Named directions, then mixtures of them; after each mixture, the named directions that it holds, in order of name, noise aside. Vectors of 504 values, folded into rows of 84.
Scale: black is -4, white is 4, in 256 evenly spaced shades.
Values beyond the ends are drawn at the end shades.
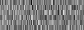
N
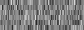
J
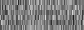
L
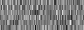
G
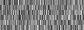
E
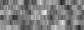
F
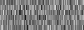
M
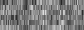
F, L, M.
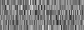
G, L, M.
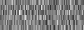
M.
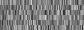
M, N.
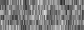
F, L.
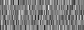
E, J, L.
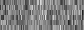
E, F, L.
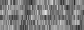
F, J, N.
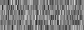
J.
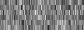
F, G, M.
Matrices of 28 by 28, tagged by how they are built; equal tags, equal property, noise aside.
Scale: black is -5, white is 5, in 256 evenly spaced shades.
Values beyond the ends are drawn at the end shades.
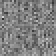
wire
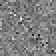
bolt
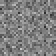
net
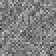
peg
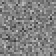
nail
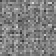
wire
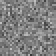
nail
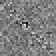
bolt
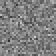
nail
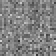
wire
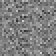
net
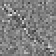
bolt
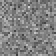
nail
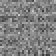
wire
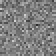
nail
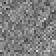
peg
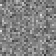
net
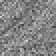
peg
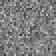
nail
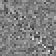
bolt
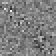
bolt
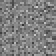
net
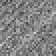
peg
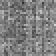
wire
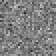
nail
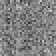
wire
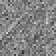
peg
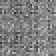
wire
